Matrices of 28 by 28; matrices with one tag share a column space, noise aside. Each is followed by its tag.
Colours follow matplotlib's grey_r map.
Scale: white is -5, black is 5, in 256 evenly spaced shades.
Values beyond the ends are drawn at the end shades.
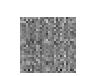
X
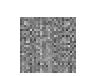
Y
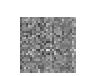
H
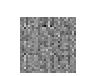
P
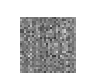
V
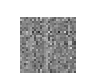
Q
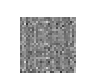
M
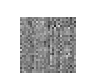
P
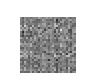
V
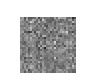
Q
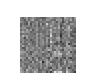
M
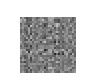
H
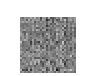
X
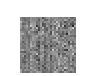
P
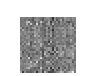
M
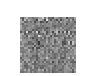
Q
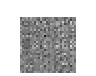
Y
